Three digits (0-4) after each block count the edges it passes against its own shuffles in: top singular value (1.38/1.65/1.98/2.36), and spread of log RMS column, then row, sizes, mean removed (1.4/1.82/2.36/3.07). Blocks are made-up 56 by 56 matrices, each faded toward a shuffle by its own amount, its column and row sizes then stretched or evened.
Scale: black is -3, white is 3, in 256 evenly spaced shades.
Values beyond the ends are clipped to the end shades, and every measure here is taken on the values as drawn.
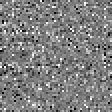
1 1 0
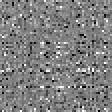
3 2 2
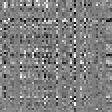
4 4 3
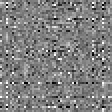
2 3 3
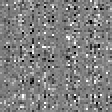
1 4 2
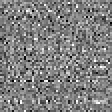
3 0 2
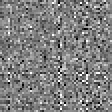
3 3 1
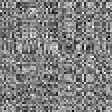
4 2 1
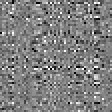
4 3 3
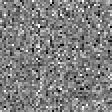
1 2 0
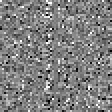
1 3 0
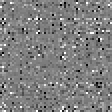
1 2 3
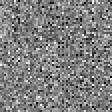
1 2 0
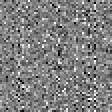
3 3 0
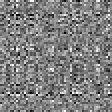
4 3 3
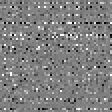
2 1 4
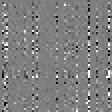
4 4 1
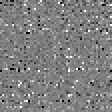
1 1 3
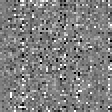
2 3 1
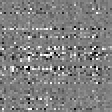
2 2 4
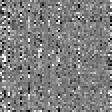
1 4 1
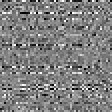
4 0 4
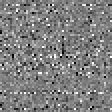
1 0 3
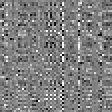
4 3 2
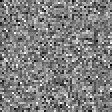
1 0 0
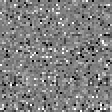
1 0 2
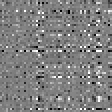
4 3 4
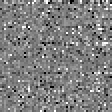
1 1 2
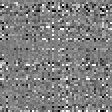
2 3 4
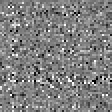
0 1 3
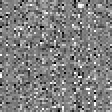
0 4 1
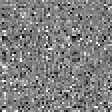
2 1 2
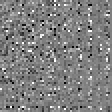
0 4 3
